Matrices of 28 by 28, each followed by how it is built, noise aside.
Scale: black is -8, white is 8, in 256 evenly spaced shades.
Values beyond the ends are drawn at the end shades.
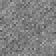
Hankel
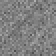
Hankel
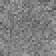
smooth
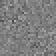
block diagonal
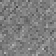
Hankel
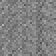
repeating rows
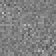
block diagonal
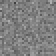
repeating rows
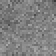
smooth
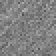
Hankel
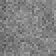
smooth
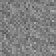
repeating rows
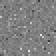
sparse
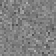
block diagonal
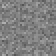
repeating rows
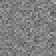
repeating rows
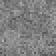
smooth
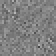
block diagonal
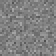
noise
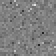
sparse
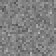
noise
